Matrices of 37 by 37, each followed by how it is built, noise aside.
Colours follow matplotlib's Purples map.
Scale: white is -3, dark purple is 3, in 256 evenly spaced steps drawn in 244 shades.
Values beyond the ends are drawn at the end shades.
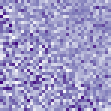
lower triangular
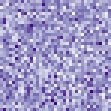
noise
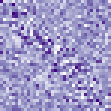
banded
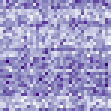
blocks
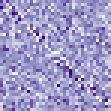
banded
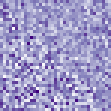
lower triangular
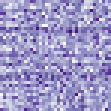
blocks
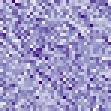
Toeplitz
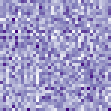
low rank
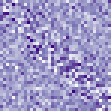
banded
